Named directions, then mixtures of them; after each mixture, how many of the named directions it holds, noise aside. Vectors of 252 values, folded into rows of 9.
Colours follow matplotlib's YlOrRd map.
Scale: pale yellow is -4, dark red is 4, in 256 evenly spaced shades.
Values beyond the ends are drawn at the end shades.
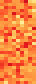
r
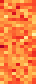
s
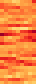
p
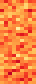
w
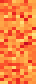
three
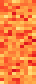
four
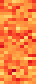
three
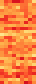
two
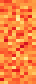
three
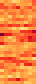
one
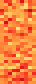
one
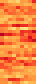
one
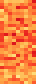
four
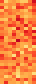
four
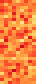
three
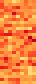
three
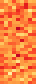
one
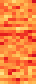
three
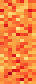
one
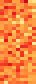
one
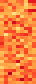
two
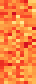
one
